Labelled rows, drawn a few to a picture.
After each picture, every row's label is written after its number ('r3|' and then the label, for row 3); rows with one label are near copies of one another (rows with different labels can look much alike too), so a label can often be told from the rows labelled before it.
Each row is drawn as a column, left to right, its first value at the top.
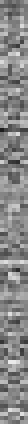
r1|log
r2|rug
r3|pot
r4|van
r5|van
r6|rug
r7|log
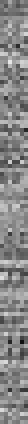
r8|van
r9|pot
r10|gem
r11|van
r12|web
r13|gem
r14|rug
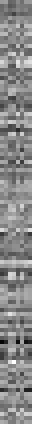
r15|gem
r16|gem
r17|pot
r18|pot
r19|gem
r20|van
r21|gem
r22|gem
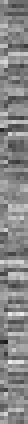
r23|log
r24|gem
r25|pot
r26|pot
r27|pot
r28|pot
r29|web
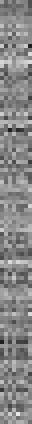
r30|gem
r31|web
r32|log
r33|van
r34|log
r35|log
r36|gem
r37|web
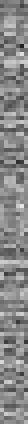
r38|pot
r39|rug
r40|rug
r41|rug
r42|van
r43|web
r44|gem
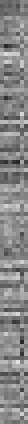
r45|van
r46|web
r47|web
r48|van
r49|van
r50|gem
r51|van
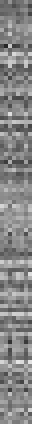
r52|pot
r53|web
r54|gem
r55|web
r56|pot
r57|pot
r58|gem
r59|pot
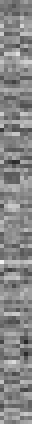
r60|log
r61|van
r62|van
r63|van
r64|van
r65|rug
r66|gem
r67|rug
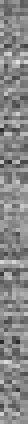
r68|log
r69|pot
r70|van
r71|rug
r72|gem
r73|web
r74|web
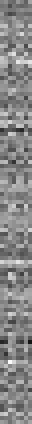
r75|log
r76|gem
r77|pot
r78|van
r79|log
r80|log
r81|web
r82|gem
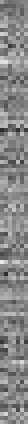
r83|log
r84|rug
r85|web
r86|van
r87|log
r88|van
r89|log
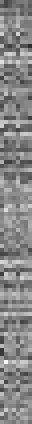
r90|rug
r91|pot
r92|web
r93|pot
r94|rug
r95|van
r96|van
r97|web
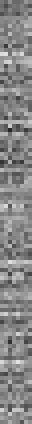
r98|van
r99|web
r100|log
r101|van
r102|pot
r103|van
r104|log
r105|rug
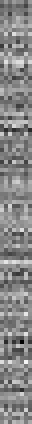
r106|pot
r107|log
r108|pot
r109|log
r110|rug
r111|gem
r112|pot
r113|log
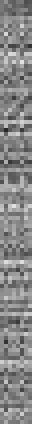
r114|van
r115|log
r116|van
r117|web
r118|van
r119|rug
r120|pot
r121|web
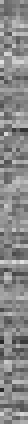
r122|gem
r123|van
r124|van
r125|log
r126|rug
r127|log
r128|log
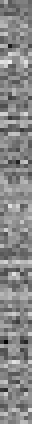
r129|rug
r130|gem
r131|web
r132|pot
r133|van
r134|log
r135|gem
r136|pot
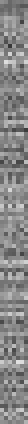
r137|van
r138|rug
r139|web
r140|rug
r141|van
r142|pot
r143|log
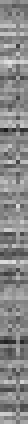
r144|log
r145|log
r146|gem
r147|log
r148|web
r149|log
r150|log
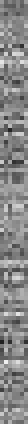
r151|gem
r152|pot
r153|log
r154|van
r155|van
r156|web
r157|gem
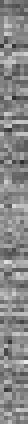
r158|web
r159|rug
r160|log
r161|web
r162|pot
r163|van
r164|pot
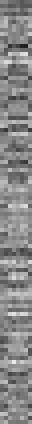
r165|log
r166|rug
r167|web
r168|pot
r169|web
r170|web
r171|web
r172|rug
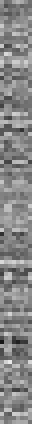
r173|gem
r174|pot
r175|pot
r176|gem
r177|gem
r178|log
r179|gem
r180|van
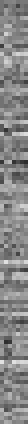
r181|van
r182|log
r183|gem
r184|van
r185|pot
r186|van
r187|van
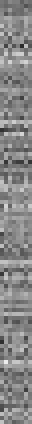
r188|log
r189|van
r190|rug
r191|van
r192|van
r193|web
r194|rug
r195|van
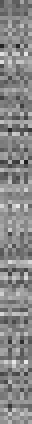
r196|web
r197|van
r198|log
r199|van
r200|web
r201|gem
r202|van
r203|log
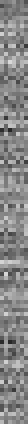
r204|log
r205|pot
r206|log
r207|gem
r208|van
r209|rug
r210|web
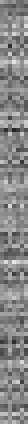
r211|gem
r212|log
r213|web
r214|log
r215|rug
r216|van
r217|rug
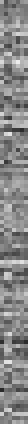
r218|gem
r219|pot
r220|pot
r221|log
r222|rug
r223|log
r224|gem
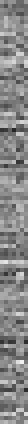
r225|log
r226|rug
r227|gem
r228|log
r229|van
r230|pot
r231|gem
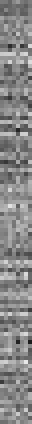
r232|van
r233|pot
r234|web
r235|van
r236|log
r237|web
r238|pot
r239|gem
